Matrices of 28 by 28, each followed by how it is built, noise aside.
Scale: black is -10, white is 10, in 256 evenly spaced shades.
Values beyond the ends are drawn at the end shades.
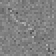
banded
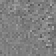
upper triangular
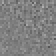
upper triangular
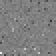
sparse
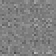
low rank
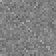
diagonal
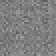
blocks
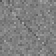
diagonal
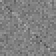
diagonal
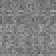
blocks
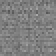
blocks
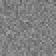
noise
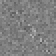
banded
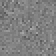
block diagonal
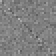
diagonal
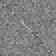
diagonal
